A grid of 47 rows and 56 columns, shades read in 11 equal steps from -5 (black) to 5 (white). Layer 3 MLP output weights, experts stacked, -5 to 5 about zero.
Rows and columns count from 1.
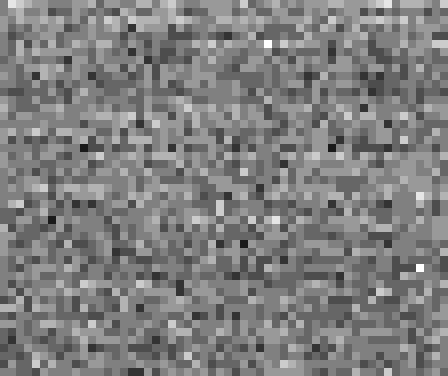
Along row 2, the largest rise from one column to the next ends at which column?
16
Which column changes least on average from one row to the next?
52
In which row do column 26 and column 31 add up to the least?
31
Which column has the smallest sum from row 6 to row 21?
48
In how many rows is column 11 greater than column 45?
14
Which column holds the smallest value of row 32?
15
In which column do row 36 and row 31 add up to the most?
18
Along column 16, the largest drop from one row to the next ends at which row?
17
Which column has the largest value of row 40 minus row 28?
7
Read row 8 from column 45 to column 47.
-1 0 0
